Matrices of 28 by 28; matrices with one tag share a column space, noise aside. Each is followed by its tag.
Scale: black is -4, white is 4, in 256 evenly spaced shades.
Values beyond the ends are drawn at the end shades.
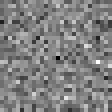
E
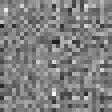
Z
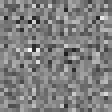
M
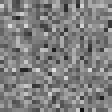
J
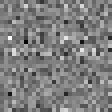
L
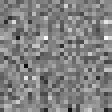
E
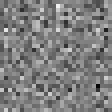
J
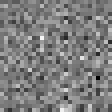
E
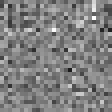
J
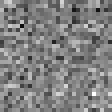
Z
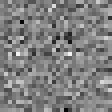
L
